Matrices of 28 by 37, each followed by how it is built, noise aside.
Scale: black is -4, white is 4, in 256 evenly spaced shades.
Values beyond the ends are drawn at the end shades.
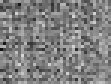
blocks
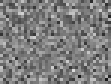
repeating columns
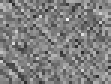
Toeplitz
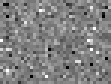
sparse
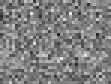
repeating columns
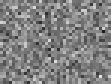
noise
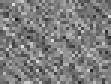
Toeplitz
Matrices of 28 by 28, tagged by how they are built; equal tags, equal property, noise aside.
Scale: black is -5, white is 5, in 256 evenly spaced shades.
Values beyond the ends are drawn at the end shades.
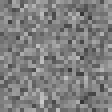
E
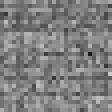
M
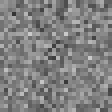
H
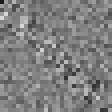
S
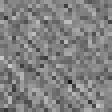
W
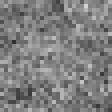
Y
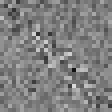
S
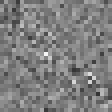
S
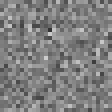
H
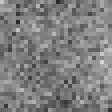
Y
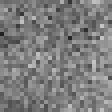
Y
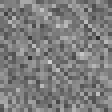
W
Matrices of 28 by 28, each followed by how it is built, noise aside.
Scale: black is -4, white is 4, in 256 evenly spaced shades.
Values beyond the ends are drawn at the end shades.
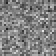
blocks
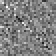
diagonal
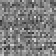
blocks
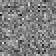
low rank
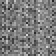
repeating rows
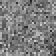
smooth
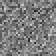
Hankel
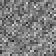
Hankel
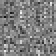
low rank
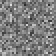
repeating rows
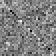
diagonal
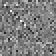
diagonal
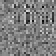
low rank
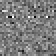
uneven rows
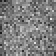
smooth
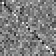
diagonal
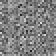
repeating rows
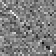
diagonal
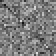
diagonal
